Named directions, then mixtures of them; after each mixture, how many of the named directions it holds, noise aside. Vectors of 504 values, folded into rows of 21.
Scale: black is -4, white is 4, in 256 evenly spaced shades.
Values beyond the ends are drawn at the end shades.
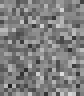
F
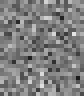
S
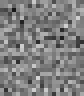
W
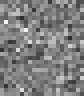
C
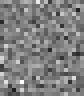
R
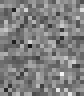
three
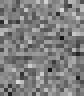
four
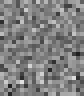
three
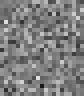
three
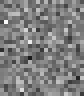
three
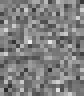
four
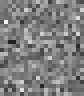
three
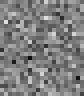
two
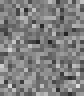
four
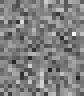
two
